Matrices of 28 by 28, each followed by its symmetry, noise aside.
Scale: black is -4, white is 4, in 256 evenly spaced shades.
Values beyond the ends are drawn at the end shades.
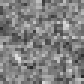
same after a half turn.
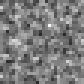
mirrored top to bottom.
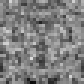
mirrored left to right.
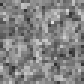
same after a half turn.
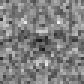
mirrored left to right.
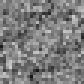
same after a half turn.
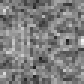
mirrored top to bottom.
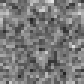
mirrored left to right.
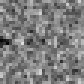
mirrored top to bottom.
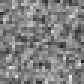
same after a half turn.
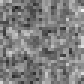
mirrored top to bottom.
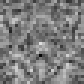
mirrored left to right.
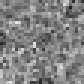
symmetric across the other diagonal.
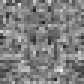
mirrored left to right.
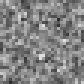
same after a half turn.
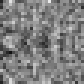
mirrored top to bottom.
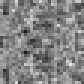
mirrored top to bottom.
